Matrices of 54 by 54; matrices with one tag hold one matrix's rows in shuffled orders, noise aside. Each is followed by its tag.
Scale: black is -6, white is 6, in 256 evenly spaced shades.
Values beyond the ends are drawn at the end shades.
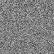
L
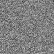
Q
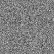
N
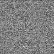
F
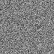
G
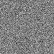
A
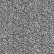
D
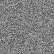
Q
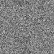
A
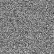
F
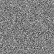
L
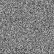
L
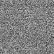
F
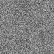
A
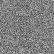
A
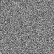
G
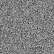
G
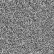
Q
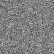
Q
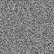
L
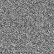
L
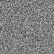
G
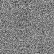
A
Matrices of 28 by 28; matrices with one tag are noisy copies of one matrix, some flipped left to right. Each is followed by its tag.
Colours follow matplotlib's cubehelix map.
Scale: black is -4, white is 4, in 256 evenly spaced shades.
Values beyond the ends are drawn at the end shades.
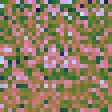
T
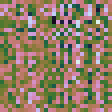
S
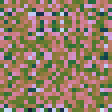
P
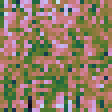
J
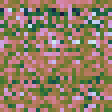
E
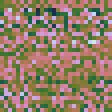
E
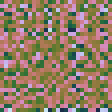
P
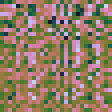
S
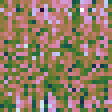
J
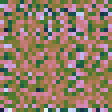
P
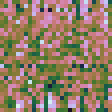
J
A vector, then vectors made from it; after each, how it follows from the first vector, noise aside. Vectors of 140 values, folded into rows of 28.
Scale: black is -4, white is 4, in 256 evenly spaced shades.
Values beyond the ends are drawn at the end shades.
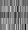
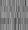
wrapped around, shrunk.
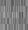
wrapped around, shrunk.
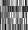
wrapped around, scaled up.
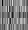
reversed.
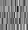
sign-scrambled.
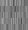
wrapped around, shrunk.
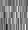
sign-scrambled.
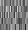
sign-scrambled.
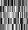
wrapped around, scaled up.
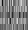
reversed.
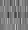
partly zeroed.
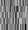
sign-scrambled.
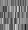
sign-scrambled.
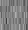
wrapped around, shrunk.
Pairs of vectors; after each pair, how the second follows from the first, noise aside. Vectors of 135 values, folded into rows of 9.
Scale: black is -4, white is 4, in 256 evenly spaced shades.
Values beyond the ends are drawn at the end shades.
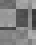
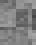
shrunk.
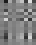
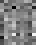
wrapped around, negated.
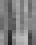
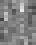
wrapped around, negated, partly zeroed.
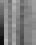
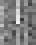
wrapped around, negated.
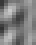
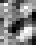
reversed, scaled up.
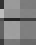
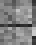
reversed.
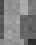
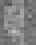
wrapped around, negated, shrunk.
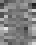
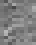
wrapped around, negated, shrunk.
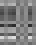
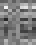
reversed.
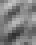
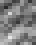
negated.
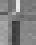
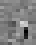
wrapped around, negated, partly zeroed.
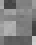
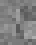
wrapped around, negated, shrunk.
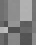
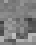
wrapped around, negated, partly zeroed.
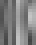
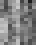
reversed.
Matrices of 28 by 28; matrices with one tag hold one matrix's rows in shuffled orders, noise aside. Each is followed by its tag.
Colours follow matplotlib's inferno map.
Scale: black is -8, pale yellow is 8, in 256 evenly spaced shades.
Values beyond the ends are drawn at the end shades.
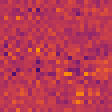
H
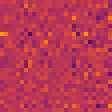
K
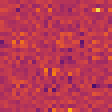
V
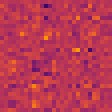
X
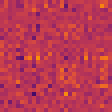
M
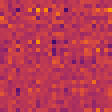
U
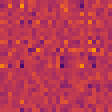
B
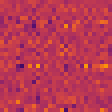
M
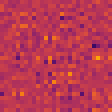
V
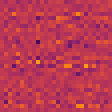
H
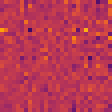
K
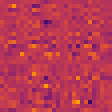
X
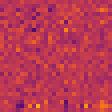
M
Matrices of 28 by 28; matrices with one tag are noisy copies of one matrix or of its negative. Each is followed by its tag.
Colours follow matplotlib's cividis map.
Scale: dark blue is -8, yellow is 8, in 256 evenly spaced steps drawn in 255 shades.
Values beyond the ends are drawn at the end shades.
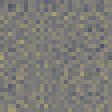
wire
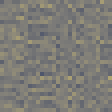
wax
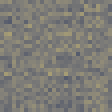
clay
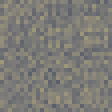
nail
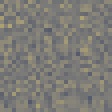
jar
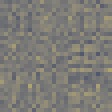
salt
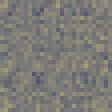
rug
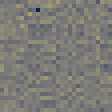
wax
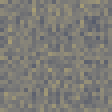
nail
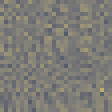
jar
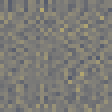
wire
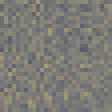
jar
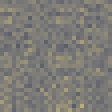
clay
